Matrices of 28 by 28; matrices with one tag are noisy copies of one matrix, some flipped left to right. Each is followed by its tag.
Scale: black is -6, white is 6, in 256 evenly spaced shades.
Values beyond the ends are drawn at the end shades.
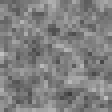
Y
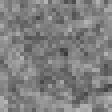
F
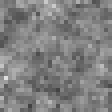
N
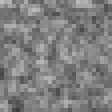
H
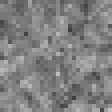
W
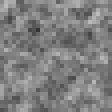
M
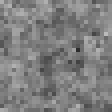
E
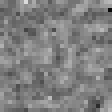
H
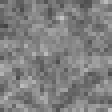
W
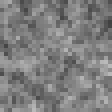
W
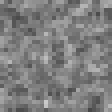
H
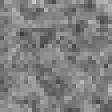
M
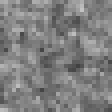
E
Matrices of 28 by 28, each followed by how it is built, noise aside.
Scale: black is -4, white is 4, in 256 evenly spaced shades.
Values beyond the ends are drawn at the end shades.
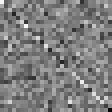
diagonal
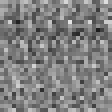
repeating columns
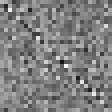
diagonal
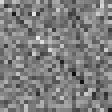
diagonal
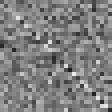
diagonal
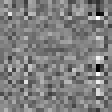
low rank
